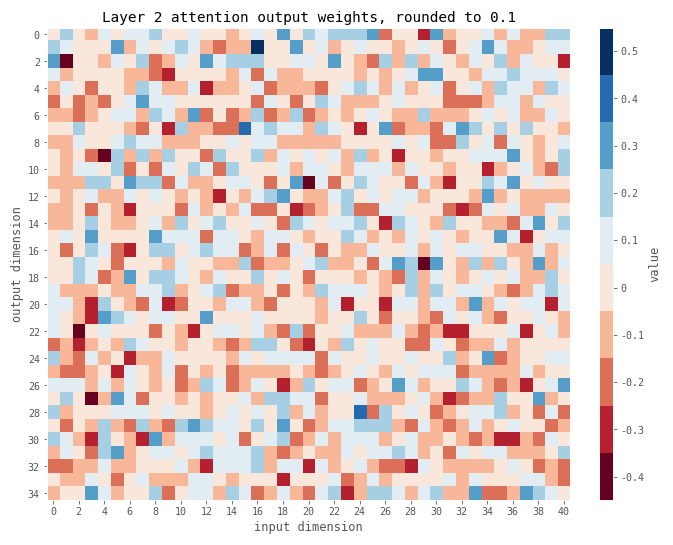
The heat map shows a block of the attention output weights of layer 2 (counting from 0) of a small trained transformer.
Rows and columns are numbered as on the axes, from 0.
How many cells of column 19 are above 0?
11
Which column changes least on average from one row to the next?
2
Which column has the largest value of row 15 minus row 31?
3
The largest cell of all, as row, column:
1, 16
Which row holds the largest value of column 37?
34
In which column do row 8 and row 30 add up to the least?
35
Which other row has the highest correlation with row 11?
32
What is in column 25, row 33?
0.1
